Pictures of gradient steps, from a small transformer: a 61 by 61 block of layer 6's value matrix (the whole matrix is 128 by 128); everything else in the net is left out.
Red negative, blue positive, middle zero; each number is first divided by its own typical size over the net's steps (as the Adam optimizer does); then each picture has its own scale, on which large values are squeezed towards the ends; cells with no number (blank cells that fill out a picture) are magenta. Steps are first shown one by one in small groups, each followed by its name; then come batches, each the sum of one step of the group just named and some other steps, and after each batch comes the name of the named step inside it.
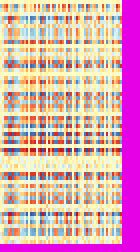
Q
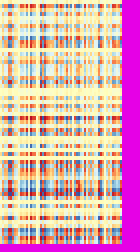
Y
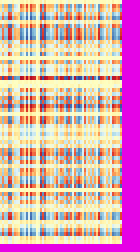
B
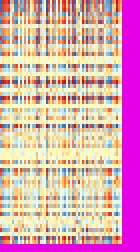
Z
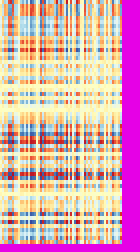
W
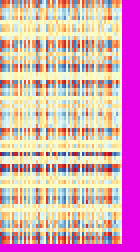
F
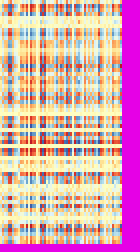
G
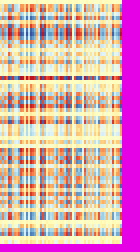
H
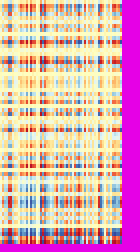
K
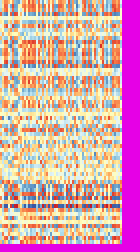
Y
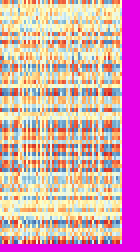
F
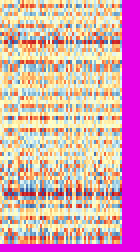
Y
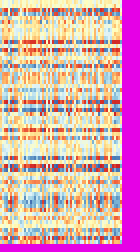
K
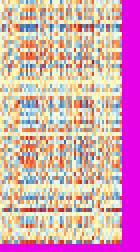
G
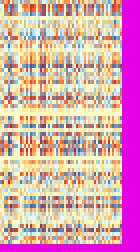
G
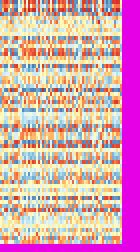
Z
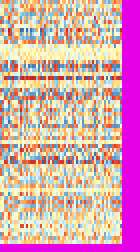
H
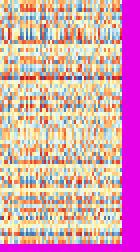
B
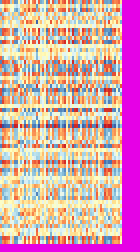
Z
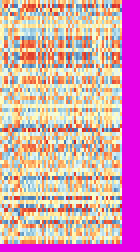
G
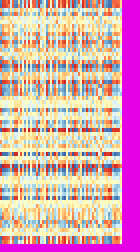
F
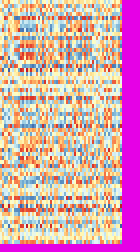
G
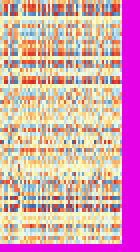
G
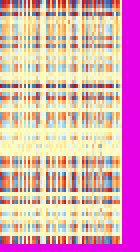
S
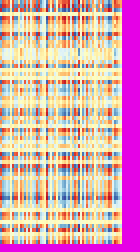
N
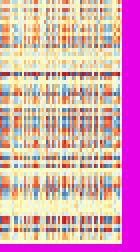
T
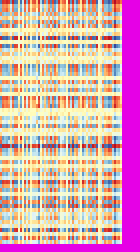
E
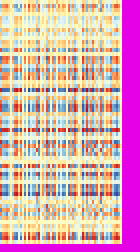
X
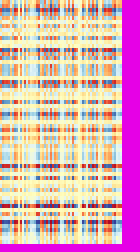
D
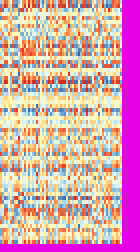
N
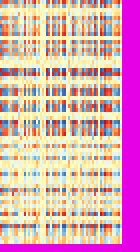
T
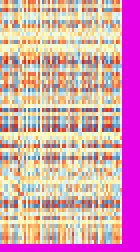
X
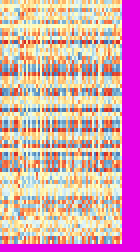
X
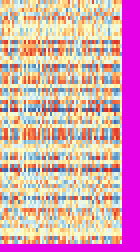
N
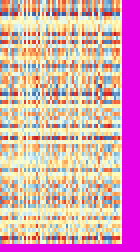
S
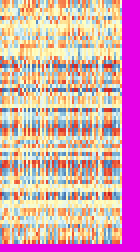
N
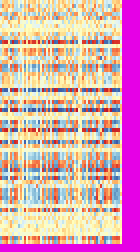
X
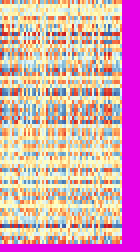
N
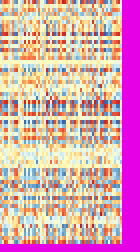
S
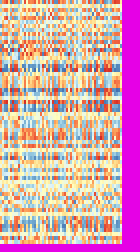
E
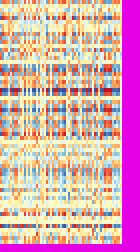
N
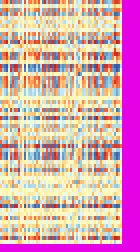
E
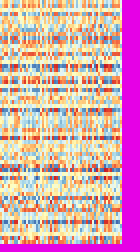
D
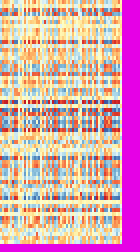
T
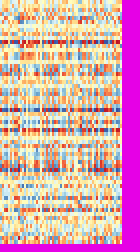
T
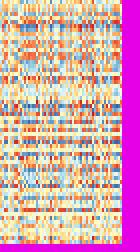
X
